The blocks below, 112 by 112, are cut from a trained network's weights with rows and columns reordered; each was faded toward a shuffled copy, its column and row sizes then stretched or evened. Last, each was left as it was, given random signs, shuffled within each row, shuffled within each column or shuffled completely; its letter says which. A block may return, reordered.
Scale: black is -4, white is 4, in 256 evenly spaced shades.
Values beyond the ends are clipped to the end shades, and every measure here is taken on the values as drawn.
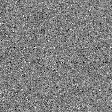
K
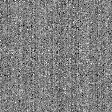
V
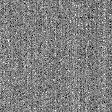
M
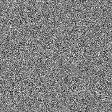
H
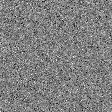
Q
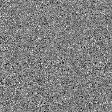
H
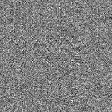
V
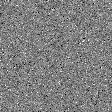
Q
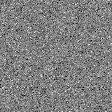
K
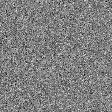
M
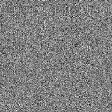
V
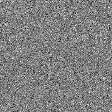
H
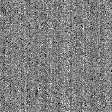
V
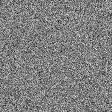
Q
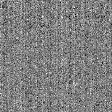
V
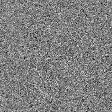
M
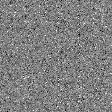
M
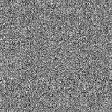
V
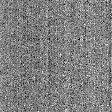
V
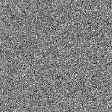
V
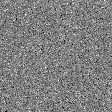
Q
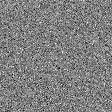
Q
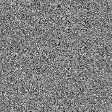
H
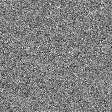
K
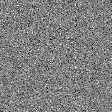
M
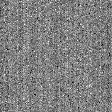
M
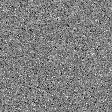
Q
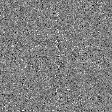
H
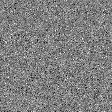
K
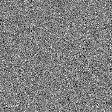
H
